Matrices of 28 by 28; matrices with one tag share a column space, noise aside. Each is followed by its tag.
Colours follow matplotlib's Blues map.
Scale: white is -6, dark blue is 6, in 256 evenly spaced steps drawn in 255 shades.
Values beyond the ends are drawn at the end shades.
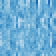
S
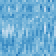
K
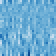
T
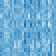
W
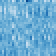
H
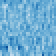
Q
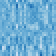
Q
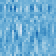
K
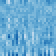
T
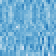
Q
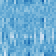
T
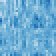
S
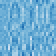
Q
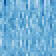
S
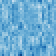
Q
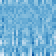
T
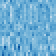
Q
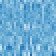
Q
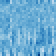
T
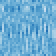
K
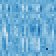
K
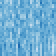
W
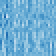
W
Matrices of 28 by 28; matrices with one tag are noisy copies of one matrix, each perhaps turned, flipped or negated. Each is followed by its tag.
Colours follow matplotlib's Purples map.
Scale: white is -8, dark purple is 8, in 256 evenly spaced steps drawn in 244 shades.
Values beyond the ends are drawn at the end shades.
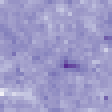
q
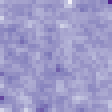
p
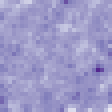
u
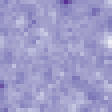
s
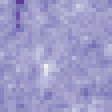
q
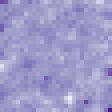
u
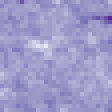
q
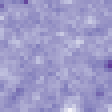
s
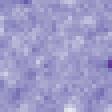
s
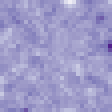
s
